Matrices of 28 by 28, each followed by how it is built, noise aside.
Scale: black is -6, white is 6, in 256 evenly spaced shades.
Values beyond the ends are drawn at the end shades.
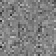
uneven columns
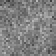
smooth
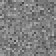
noise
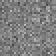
blocks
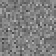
noise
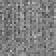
blocks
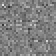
uneven rows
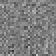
low rank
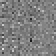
uneven columns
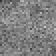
smooth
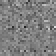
uneven rows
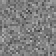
noise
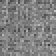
blocks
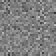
low rank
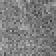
smooth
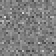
uneven rows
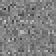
low rank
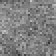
smooth
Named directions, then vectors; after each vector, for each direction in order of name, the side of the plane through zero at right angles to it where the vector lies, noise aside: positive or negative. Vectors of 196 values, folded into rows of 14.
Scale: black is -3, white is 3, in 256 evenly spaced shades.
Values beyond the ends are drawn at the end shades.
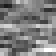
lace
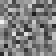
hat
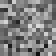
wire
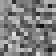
positive, negative, negative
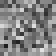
positive, positive, negative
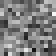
negative, negative, negative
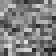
negative, negative, negative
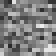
negative, positive, positive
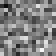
negative, positive, negative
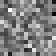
positive, positive, positive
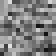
positive, negative, negative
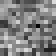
negative, negative, negative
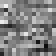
positive, negative, positive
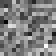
negative, positive, negative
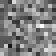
negative, positive, positive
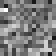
negative, positive, negative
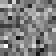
negative, negative, positive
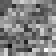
positive, positive, positive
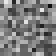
positive, negative, negative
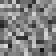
negative, negative, positive
